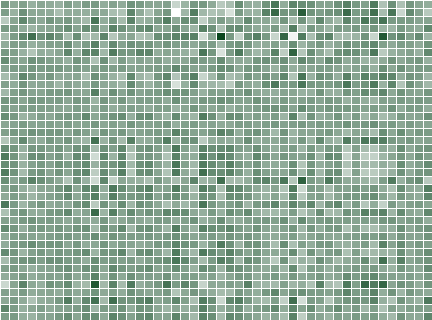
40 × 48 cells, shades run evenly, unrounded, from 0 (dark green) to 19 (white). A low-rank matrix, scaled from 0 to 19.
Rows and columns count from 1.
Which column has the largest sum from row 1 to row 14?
20
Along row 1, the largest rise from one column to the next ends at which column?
43
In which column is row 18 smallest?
11
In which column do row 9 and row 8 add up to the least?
25
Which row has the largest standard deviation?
5
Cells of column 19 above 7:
35
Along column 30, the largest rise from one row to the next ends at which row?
24
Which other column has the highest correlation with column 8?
13
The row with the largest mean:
2
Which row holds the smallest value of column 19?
36
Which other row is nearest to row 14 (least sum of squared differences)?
28
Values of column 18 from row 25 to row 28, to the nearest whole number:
10 10 9 9
